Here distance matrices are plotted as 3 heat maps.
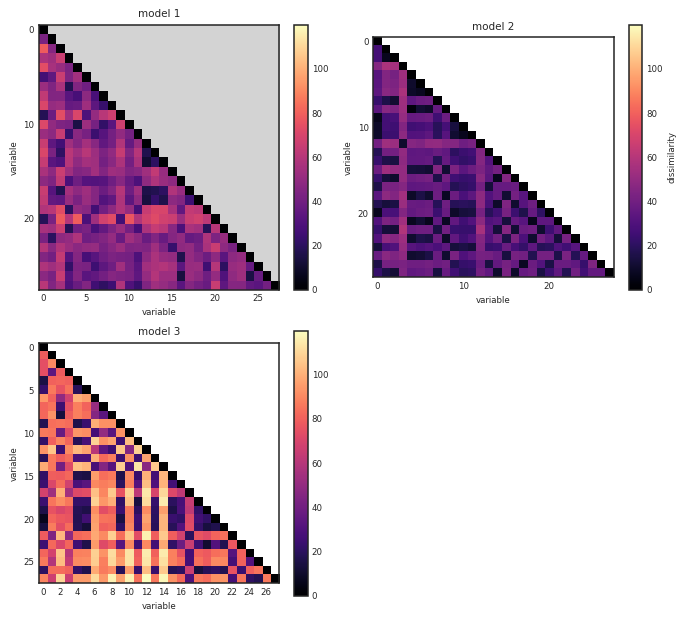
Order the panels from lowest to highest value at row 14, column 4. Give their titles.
model 2, model 1, model 3
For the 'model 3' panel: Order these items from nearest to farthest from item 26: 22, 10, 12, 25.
22, 25, 10, 12
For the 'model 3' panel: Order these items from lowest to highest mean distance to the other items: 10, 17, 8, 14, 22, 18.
18, 17, 22, 8, 10, 14
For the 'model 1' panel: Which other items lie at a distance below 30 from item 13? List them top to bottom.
2, 12, 14, 17, 18
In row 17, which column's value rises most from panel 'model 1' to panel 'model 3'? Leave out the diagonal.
12
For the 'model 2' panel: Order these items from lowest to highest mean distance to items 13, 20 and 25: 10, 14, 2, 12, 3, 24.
10, 24, 14, 2, 12, 3
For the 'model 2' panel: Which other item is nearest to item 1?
2
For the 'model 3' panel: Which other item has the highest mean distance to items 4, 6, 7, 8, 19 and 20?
27
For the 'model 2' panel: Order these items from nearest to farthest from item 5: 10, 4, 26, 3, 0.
4, 10, 0, 26, 3
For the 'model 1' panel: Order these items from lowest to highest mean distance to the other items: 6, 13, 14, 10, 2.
6, 10, 14, 13, 2
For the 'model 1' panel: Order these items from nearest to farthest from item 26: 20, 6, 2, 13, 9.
6, 9, 20, 13, 2
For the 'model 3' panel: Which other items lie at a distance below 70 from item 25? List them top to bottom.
1, 3, 17, 22, 24, 27
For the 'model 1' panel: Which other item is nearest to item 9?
0
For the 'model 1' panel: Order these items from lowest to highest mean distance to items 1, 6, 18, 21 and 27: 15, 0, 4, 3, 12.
3, 12, 4, 15, 0
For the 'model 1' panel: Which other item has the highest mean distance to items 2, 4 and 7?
20
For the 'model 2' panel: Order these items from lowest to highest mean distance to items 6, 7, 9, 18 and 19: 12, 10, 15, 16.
10, 16, 15, 12
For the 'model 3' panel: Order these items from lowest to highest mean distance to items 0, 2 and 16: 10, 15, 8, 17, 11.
15, 11, 8, 10, 17
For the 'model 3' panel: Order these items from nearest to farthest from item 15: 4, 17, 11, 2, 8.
4, 11, 17, 2, 8
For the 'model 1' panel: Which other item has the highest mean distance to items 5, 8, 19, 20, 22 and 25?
2
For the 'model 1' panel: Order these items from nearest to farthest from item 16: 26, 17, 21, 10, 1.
26, 21, 10, 1, 17
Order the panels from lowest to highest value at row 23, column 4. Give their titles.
model 2, model 3, model 1
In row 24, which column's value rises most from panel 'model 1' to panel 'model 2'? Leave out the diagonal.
3
